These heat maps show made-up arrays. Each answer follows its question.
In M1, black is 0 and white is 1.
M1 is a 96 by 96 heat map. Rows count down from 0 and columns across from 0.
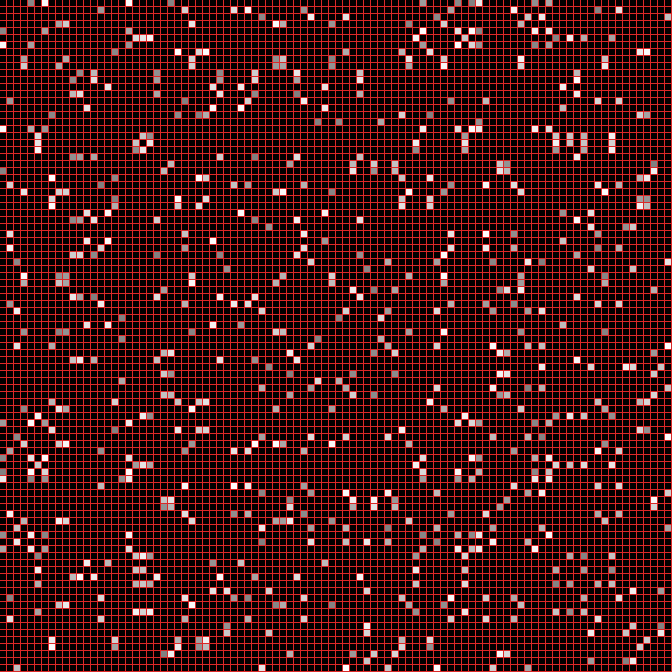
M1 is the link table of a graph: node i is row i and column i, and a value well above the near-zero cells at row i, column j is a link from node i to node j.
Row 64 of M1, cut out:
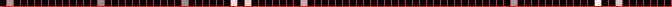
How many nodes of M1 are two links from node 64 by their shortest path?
3
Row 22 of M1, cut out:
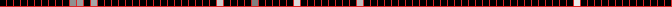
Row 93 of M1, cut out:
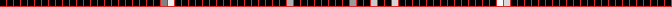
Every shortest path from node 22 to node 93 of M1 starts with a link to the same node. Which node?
node 36
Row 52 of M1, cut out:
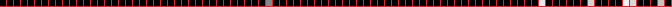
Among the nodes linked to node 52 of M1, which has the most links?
node 77
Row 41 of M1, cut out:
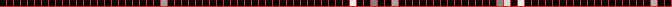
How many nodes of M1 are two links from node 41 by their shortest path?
10
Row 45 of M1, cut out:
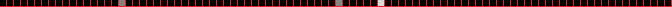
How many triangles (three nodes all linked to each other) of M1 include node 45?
3
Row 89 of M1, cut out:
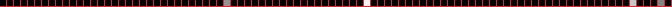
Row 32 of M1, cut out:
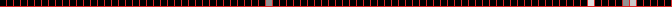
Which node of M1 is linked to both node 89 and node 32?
node 90
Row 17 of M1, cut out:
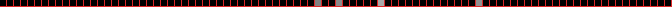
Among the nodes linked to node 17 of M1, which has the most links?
node 68
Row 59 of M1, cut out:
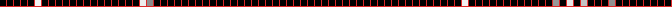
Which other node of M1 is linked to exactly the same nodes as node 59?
node 19
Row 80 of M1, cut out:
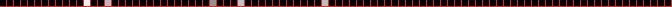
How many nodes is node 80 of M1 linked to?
5
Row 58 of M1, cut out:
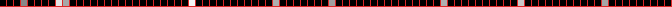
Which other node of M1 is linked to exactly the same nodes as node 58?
node 40
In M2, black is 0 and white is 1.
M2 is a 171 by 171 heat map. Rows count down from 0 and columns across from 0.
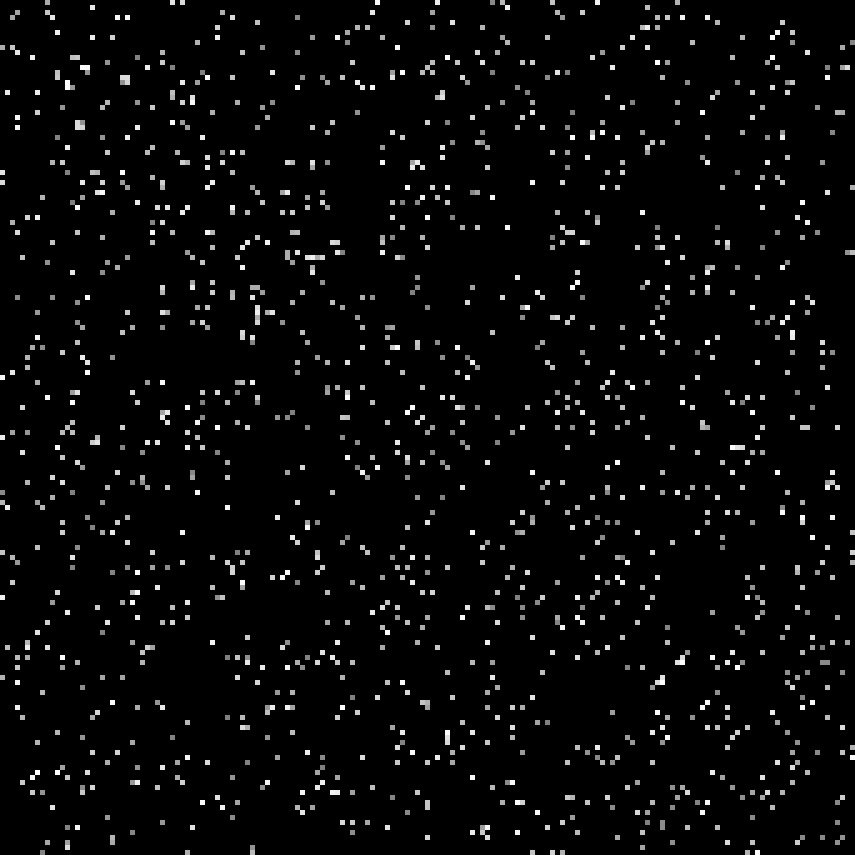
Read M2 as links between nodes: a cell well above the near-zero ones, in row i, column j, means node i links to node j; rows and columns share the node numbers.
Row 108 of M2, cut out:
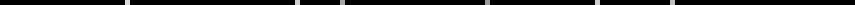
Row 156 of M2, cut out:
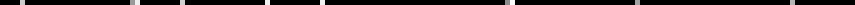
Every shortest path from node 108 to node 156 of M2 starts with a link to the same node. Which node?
node 25
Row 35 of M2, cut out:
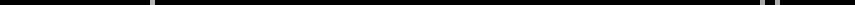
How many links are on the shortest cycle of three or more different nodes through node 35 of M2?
3
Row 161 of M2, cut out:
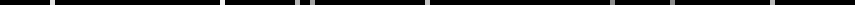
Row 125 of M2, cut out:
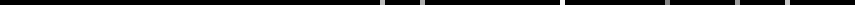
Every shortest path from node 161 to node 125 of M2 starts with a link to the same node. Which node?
node 134
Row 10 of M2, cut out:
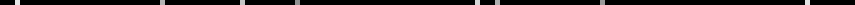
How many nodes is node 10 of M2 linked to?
8
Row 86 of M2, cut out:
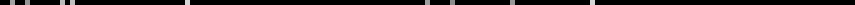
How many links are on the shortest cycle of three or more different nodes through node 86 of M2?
4
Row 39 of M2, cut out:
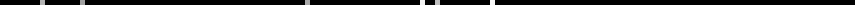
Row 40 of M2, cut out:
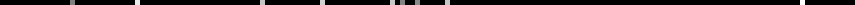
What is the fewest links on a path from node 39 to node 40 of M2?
3
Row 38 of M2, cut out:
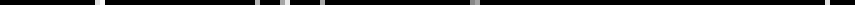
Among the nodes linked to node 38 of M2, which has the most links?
node 51
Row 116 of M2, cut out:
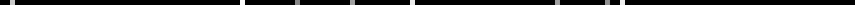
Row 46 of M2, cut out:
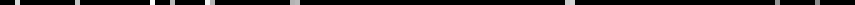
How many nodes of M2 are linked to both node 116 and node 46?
1
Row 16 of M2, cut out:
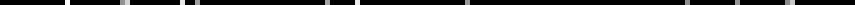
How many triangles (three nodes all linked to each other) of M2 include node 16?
3
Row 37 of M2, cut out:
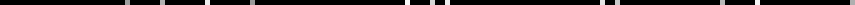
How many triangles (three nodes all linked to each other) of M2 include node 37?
4
